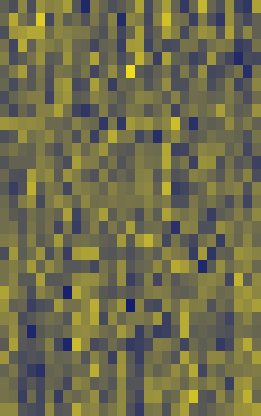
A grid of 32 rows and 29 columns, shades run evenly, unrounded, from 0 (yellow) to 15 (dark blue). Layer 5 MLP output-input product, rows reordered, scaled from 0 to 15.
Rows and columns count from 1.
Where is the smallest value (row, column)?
6, 15
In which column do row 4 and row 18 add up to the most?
20
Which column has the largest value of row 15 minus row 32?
21
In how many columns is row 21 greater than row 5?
13
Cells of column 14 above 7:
22
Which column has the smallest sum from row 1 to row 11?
5
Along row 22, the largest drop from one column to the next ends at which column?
27
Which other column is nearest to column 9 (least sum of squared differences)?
10
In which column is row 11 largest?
18
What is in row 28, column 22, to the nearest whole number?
8
